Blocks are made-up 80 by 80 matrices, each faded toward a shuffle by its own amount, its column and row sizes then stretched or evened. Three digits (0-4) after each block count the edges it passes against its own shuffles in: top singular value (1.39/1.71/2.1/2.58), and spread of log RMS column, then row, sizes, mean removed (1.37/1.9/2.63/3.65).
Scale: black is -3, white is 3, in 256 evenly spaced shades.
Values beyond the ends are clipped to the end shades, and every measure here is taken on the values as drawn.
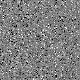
0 1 0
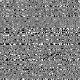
3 0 4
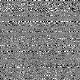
1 1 4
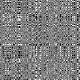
4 4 3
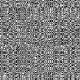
4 3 0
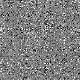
1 2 2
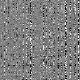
2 4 1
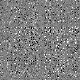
1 3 2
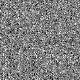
1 1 0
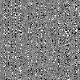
2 3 1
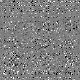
2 2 3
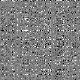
2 3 3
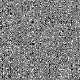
2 2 1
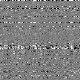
3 0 4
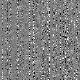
0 4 0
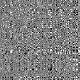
3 3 2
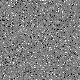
0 0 1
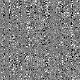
1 3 2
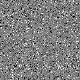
1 1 1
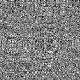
2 0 2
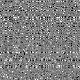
4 0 3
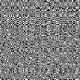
4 1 2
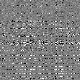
3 2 4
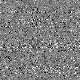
0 1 3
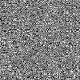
2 0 2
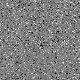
0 1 1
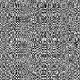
4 3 1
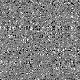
2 0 2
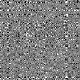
3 2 3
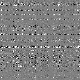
2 2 4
